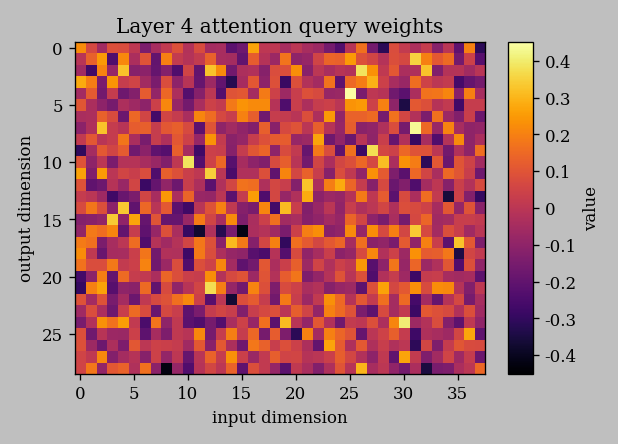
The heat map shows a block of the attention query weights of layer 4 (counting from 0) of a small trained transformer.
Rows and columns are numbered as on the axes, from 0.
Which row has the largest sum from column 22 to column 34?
1
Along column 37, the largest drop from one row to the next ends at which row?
13
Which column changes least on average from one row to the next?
9
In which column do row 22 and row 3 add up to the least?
14
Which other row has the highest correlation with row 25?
12
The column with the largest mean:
25
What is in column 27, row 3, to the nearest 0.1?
0.3
